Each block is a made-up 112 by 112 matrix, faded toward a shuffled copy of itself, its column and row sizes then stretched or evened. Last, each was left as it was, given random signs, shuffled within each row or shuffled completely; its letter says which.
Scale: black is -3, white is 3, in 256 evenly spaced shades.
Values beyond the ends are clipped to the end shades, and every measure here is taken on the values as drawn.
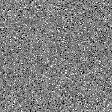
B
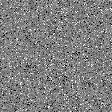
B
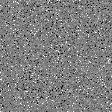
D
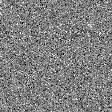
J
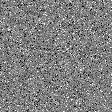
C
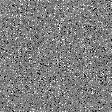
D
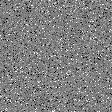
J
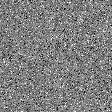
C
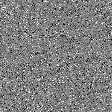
J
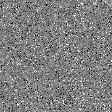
D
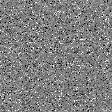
B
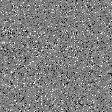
B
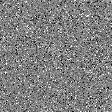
D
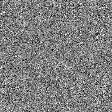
D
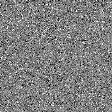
D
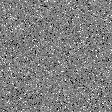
C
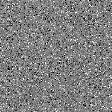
B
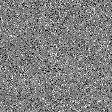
D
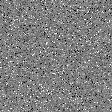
C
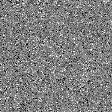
B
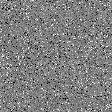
D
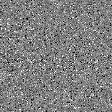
B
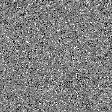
D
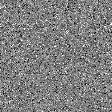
D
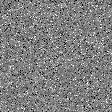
C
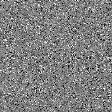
B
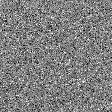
J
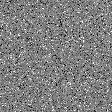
C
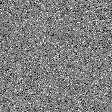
C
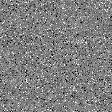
B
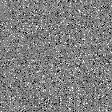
B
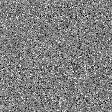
J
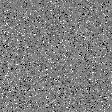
D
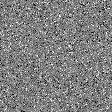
C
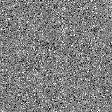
B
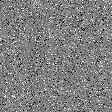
J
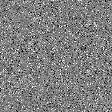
B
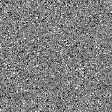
B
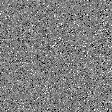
D
